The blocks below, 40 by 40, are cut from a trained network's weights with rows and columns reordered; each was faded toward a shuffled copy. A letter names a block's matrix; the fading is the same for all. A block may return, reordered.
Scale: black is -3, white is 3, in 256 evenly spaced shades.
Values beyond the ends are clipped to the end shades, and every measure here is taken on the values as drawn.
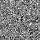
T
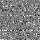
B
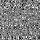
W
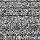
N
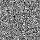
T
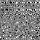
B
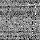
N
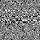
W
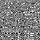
W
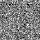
T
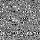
W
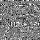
W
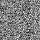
T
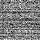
N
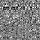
W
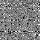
B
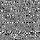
B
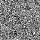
T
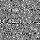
B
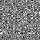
W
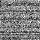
N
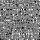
B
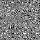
W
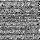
N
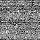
N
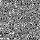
B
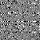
B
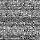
N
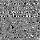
B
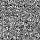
T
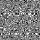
W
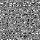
W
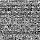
N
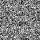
T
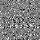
B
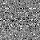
W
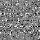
B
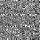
W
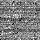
N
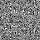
T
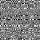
W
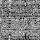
N
